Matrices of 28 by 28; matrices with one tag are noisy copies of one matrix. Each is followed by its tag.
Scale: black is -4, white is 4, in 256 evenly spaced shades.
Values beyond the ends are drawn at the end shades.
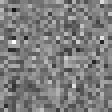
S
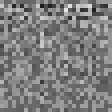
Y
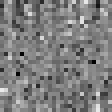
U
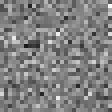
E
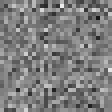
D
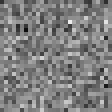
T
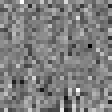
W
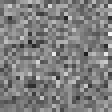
E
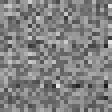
E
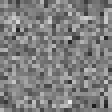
T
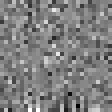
W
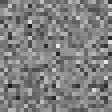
E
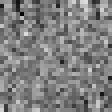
U
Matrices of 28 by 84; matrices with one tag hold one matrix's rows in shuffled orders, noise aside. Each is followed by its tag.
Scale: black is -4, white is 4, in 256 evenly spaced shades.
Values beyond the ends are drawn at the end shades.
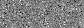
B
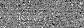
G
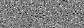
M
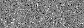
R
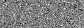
B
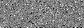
M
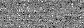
G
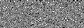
M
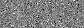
R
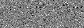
M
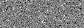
B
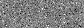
B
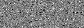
M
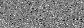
M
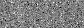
R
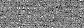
G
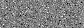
B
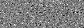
M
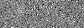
R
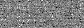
G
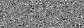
M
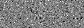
M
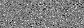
M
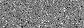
B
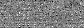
G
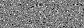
M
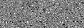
M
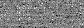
G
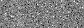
R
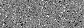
B
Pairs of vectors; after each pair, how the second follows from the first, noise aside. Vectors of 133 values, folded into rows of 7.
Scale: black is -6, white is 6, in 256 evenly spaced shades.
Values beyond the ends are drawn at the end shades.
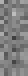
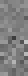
reversed, partly zeroed.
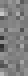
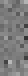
reversed, partly zeroed.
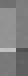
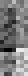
negated, scaled up.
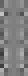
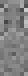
reversed, negated, partly zeroed.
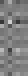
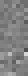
reversed, negated, partly zeroed.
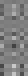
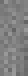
wrapped around, negated, shrunk.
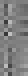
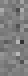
reversed, partly zeroed.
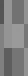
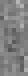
reversed, negated, partly zeroed.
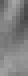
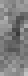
wrapped around.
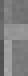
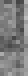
reversed, negated.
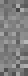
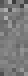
reversed, partly zeroed.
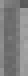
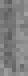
wrapped around, negated, shrunk.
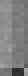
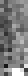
negated, scaled up.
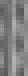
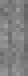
wrapped around, negated, shrunk.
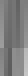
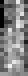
reversed, negated, scaled up.
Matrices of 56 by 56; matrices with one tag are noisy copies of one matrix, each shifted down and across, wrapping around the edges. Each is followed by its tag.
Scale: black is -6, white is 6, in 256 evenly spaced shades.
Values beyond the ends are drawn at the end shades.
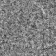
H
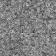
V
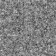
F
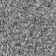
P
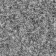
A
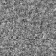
P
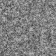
F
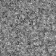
V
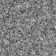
F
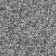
P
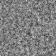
H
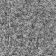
P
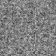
P
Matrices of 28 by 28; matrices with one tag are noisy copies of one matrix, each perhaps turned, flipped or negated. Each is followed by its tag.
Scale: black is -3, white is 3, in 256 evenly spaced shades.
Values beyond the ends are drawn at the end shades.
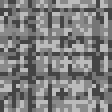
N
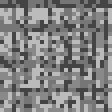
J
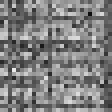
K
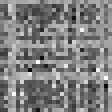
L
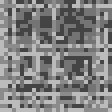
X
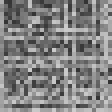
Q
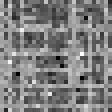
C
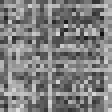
K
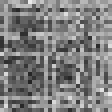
X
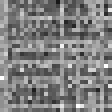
K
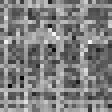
C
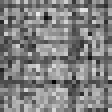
C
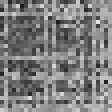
X
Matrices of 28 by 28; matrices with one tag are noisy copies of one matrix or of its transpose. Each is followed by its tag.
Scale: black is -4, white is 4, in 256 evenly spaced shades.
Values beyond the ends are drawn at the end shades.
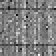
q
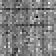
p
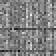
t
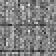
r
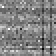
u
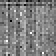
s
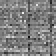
t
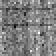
p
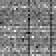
t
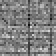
t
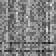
u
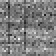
p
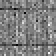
q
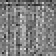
s
